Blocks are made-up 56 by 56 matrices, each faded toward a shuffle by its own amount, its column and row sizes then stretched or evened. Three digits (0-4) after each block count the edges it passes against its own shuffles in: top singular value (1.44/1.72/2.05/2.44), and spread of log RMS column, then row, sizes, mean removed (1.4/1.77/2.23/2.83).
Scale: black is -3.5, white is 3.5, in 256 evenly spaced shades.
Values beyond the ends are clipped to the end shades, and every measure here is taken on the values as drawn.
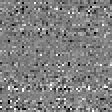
1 1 4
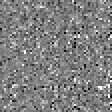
1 2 1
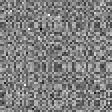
4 0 1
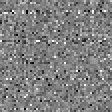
0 0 3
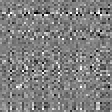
4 2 4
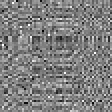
4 1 2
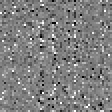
2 2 0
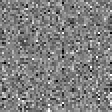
1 3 0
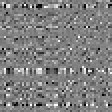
4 1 4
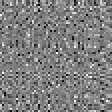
4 2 1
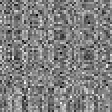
4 1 0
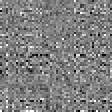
3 3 3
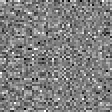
3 0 2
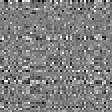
4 0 4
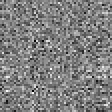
2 1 1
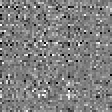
3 2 3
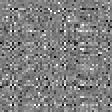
4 1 3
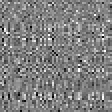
4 2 2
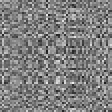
4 3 2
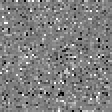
0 1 2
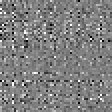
3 3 4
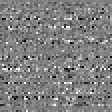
2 0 4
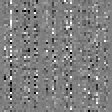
3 4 1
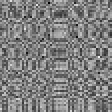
4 0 1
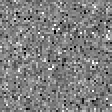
0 1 0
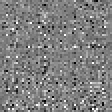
1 3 3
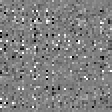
0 3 3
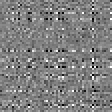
4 3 4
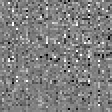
1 3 2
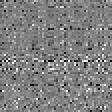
3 1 4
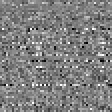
2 1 4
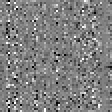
1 4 0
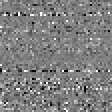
0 1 4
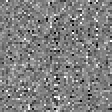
0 2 0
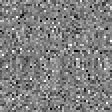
2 0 1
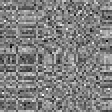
4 0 1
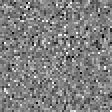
1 0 0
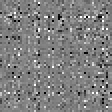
0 4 3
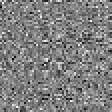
3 1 1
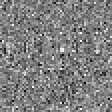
1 1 0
